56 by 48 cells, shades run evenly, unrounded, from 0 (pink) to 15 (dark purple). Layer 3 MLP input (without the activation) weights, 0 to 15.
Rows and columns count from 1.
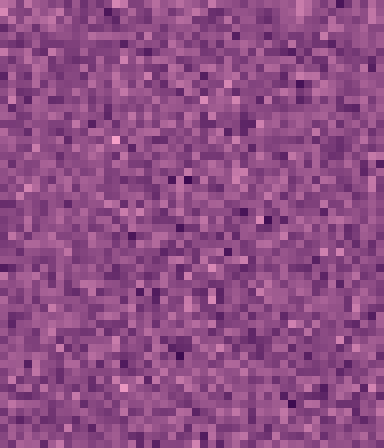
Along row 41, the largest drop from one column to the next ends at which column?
37
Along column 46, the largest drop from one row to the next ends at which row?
9
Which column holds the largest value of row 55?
26
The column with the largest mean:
32
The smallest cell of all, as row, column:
18, 15
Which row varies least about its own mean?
4
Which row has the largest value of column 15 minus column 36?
30
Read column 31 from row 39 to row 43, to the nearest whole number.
11 7 9 9 11
